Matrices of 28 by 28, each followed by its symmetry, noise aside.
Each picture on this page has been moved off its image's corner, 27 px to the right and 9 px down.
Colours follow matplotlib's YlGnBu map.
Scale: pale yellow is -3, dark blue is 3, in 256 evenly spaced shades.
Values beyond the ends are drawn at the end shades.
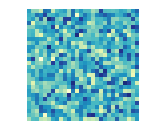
antisymmetric.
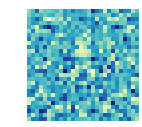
mirrored left to right.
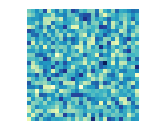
antisymmetric.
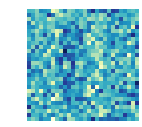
mirrored top to bottom.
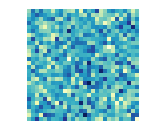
symmetric.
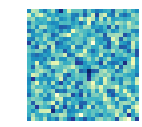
symmetric.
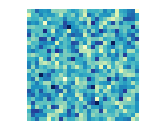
same after a half turn.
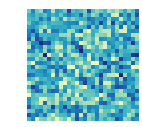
same after a half turn.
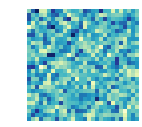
symmetric.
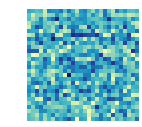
mirrored left to right.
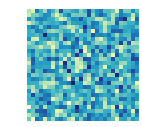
mirrored top to bottom.
